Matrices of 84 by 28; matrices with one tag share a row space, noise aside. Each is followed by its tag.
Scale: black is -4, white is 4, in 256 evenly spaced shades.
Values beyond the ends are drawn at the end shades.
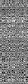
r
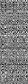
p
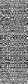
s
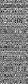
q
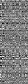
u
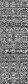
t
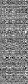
t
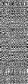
s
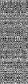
q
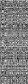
p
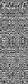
r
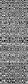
r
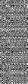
s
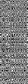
s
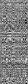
t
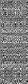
q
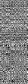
s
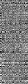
u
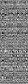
p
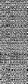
s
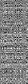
q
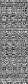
t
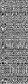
p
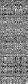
q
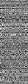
u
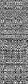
q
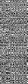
s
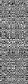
r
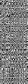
s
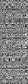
t
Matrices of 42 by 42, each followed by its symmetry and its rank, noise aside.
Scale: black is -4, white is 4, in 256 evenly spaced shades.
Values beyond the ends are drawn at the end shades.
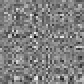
no symmetry, rank four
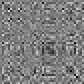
symmetric, rank three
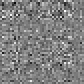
no symmetry, rank four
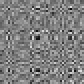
symmetric, rank two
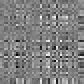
antisymmetric, rank two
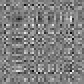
symmetric, rank two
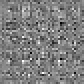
antisymmetric, rank four
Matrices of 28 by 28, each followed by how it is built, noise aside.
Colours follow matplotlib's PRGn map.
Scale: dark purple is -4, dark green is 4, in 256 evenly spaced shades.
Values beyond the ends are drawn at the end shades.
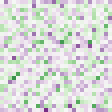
repeating columns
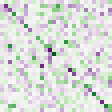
diagonal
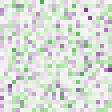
repeating rows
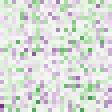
blocks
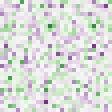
repeating columns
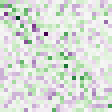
banded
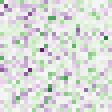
repeating rows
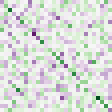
diagonal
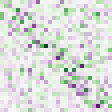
banded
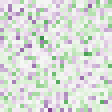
Hankel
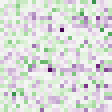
blocks
